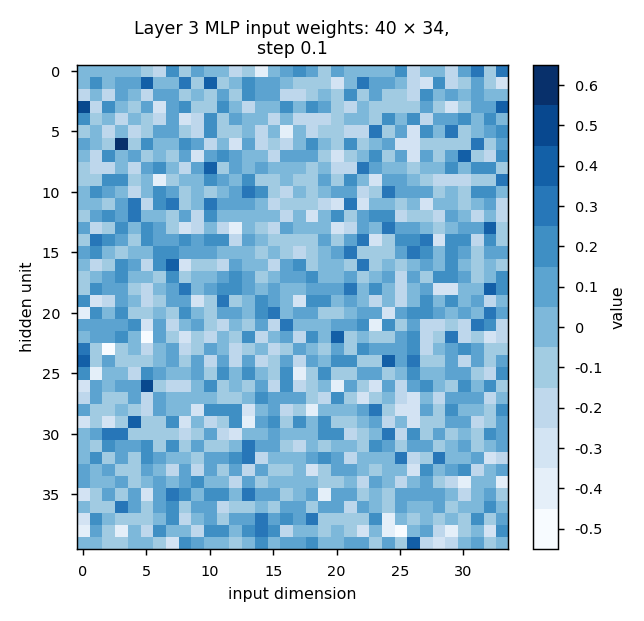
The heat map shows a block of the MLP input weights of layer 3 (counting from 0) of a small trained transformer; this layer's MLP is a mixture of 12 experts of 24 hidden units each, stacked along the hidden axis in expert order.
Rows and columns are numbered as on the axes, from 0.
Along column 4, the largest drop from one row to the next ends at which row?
30
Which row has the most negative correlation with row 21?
5
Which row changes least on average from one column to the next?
15
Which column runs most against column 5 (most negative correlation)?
20
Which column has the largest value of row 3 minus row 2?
0
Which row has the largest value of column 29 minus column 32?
22
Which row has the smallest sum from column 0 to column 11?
29
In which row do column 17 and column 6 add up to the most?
16
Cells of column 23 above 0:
15
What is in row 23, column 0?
0.3
